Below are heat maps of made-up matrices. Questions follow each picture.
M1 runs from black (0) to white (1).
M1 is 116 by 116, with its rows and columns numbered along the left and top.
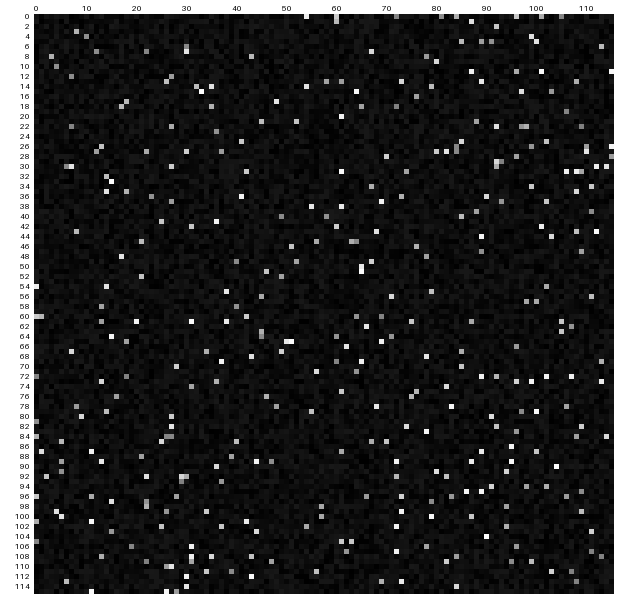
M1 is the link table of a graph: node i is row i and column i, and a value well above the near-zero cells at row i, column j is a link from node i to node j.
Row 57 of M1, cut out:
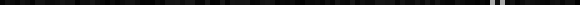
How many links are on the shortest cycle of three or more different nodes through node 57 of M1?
6
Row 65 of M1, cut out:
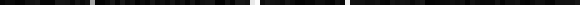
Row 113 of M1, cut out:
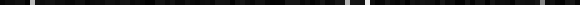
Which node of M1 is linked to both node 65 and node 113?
node 69
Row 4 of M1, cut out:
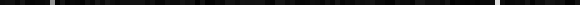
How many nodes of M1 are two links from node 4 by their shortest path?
4
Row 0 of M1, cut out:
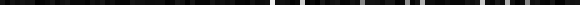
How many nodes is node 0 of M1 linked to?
8
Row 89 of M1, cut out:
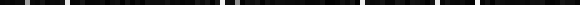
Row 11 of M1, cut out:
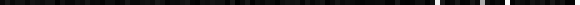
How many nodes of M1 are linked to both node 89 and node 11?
1
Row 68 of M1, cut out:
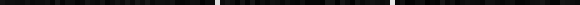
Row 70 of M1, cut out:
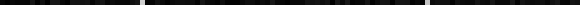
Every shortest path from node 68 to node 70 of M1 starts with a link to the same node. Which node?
node 78
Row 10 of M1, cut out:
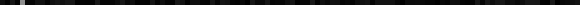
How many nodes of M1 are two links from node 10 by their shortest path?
1
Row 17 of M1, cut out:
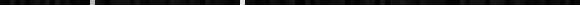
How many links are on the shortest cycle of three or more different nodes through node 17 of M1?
8
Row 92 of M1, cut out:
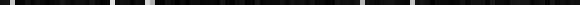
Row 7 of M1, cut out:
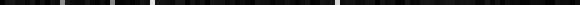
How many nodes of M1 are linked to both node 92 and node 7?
2
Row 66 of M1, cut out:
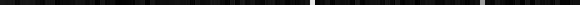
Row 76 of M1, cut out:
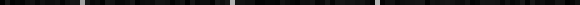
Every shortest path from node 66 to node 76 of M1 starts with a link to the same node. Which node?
node 96
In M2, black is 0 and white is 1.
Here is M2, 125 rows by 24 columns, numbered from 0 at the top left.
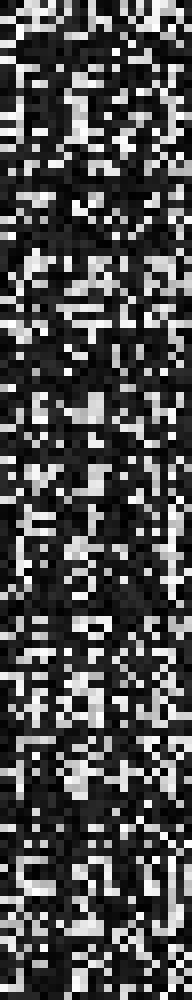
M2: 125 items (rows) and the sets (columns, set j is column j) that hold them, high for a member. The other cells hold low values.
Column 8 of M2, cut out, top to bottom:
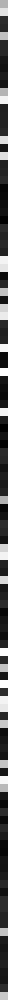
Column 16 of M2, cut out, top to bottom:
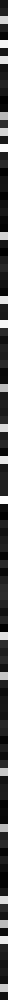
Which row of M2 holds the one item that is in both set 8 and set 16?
62
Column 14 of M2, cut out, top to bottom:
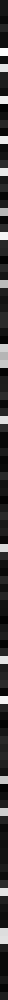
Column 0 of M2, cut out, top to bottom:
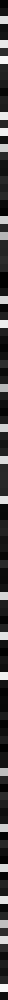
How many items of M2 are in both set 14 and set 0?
2
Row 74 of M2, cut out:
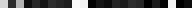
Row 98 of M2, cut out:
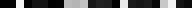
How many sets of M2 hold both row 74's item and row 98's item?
4
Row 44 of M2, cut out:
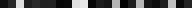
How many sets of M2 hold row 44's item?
6
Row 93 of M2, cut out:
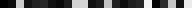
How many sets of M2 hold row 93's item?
7
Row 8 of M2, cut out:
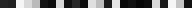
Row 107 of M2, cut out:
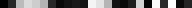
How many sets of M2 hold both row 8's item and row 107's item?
7
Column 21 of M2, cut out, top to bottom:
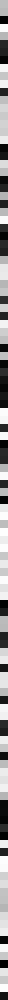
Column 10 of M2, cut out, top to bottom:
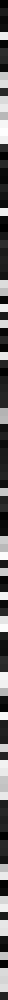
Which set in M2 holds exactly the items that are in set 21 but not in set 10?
3
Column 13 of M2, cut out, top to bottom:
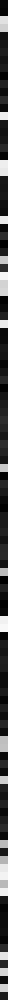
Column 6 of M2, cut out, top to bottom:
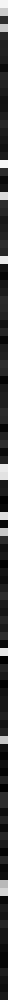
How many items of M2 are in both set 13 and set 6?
7
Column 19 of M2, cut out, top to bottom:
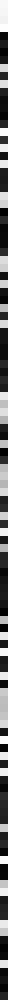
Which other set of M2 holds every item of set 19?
11
